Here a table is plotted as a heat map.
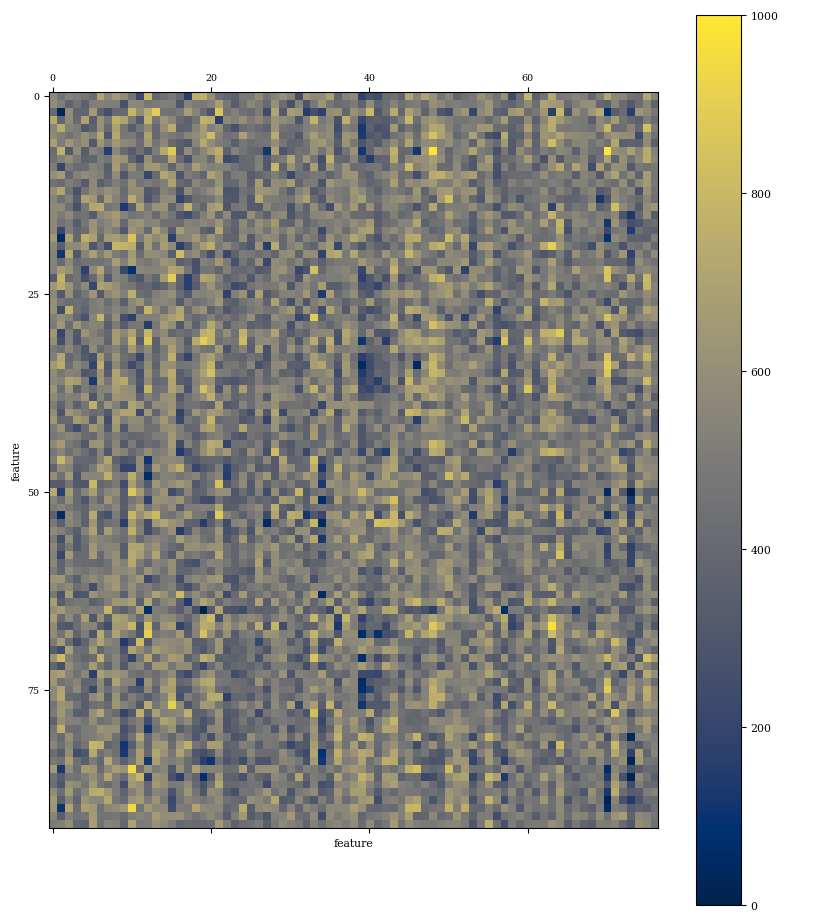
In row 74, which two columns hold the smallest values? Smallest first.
39, 11
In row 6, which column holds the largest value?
63
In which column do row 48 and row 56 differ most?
12
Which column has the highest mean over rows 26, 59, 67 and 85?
10
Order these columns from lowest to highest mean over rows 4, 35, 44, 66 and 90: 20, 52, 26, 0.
26, 52, 0, 20
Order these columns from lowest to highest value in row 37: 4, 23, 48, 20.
23, 4, 48, 20
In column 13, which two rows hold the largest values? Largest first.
2, 53
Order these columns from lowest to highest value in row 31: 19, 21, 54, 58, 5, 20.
58, 21, 5, 54, 20, 19
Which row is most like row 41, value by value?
38
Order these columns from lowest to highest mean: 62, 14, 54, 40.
40, 54, 62, 14
